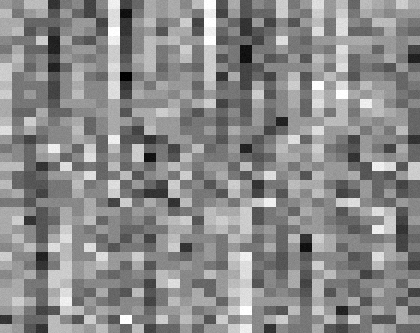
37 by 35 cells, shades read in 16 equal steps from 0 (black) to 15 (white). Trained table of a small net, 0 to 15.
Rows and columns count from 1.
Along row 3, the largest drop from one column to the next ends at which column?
11
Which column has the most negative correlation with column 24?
7
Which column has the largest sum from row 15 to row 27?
27
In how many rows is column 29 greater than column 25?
16
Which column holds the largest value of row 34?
6
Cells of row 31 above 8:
15
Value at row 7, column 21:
1
